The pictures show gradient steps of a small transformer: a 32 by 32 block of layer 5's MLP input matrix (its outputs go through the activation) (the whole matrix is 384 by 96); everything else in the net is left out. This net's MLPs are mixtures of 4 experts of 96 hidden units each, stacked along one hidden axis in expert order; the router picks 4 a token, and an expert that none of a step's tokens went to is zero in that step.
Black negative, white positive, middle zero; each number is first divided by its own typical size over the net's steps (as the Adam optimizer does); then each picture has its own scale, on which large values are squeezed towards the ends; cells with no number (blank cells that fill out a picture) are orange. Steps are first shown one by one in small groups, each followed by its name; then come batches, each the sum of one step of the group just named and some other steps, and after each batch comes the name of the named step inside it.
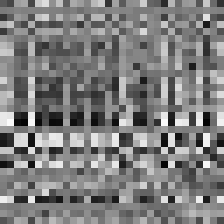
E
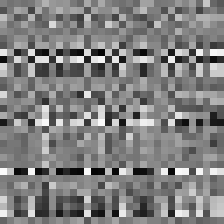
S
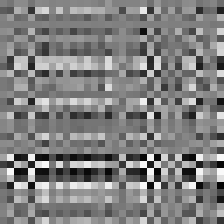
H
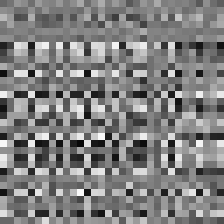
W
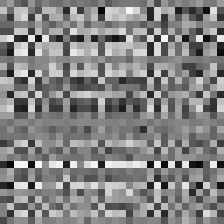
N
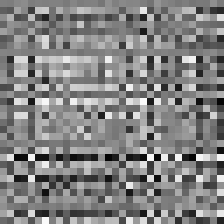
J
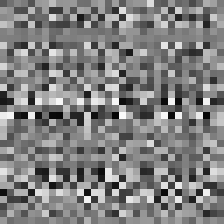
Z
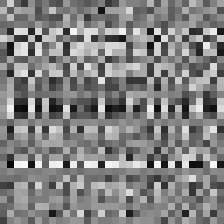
N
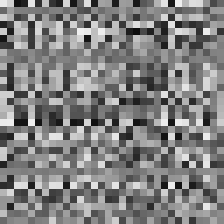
E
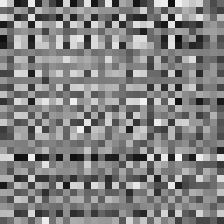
J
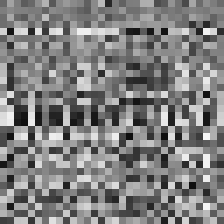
E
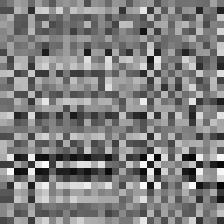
H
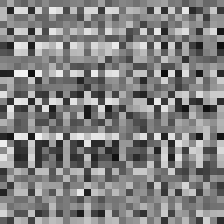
W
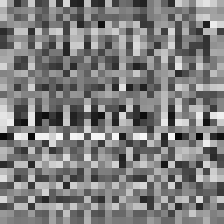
E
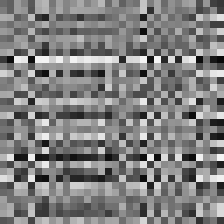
H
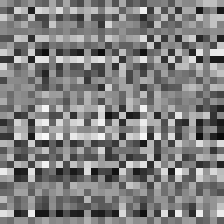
S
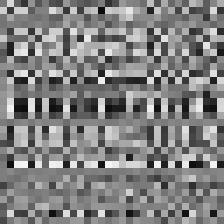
N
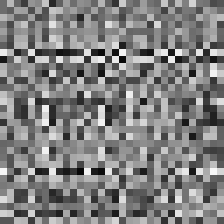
S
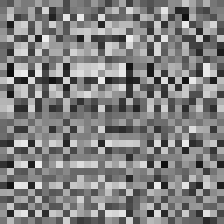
N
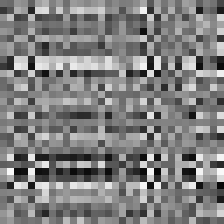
H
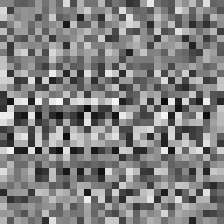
Z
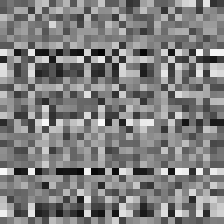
S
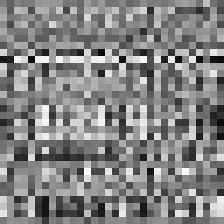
S
